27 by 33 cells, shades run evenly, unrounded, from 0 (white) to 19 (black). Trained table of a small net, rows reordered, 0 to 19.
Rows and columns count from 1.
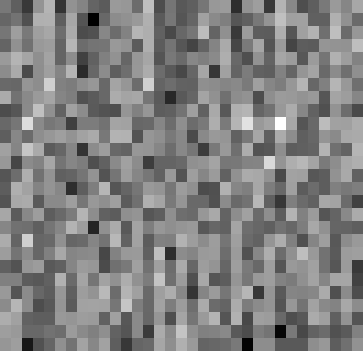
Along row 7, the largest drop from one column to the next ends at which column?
14
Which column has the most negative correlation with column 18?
12
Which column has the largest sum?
16
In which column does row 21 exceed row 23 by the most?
10
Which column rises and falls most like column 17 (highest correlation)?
15
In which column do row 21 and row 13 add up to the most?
2
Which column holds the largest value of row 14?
26
